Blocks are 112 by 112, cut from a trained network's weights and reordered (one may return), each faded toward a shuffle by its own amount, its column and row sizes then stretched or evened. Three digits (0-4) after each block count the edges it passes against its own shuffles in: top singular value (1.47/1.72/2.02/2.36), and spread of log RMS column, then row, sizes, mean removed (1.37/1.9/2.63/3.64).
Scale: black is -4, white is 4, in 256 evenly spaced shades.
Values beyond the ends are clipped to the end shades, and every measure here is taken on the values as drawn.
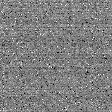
1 0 0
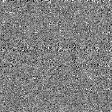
1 2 3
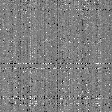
3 2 2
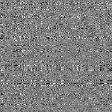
3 2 4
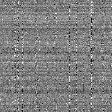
3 3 0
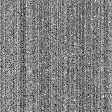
4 1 0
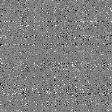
0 2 3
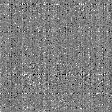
3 1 2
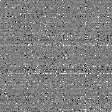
2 1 3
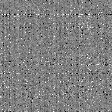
2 1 2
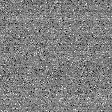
1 0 0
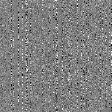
0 4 0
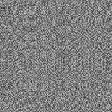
4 1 1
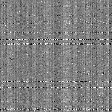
4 0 3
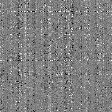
3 3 2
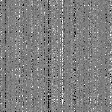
4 4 1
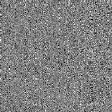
1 3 0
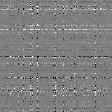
4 2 4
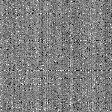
3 0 2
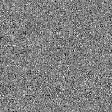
1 1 1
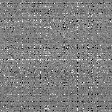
3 2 3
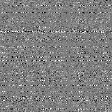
1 2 4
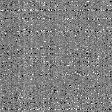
2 1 3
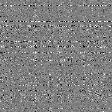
2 2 4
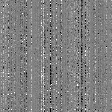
4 4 0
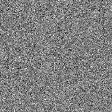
0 1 1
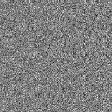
2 2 0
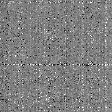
2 2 2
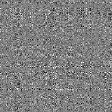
3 3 3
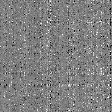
2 3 1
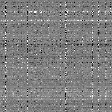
3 3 3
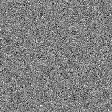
1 0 0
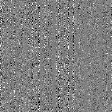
1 4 1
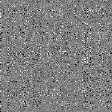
1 3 3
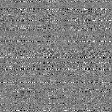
3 2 4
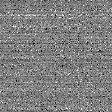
2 1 2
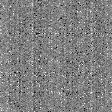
2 1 1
